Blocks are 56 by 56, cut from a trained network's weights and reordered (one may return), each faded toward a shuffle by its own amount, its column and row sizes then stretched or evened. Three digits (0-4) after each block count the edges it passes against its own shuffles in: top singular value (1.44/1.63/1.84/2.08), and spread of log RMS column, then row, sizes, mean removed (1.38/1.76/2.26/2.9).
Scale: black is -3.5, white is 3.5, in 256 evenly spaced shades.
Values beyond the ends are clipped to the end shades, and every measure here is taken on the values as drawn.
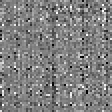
1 3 3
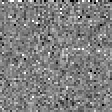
0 1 1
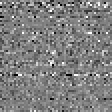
0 1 4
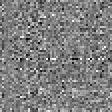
2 2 1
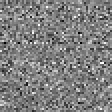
1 0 3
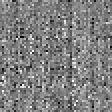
1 1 2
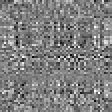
4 2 4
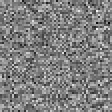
3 0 0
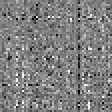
1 3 3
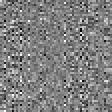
4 4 1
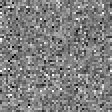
0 3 1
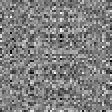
4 3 1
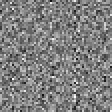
3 2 0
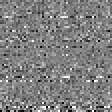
2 0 4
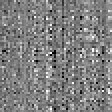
2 3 3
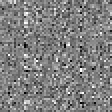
2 3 1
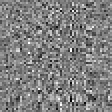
4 3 1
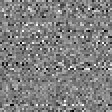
2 0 4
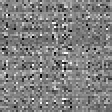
1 4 2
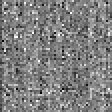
1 1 2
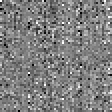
0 3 1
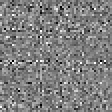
3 2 3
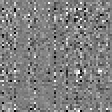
3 4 3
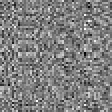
4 3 0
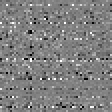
0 1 4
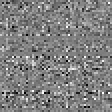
2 2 4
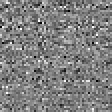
2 2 3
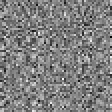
3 3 0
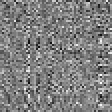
4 3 1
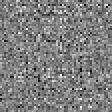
3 2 3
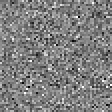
0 1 1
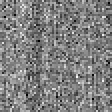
1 0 0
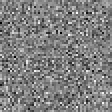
3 1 2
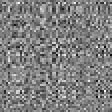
4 2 3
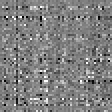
2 2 4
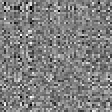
4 3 3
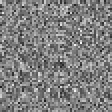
3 1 0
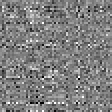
4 2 4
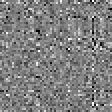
3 3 3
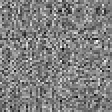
2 1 2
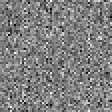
2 3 0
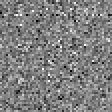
0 1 1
